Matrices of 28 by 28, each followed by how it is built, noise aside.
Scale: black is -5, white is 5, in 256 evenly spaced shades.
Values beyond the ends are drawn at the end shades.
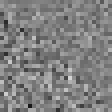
lower triangular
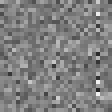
uneven columns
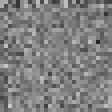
low rank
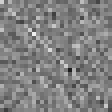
diagonal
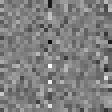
uneven columns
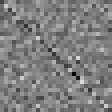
diagonal
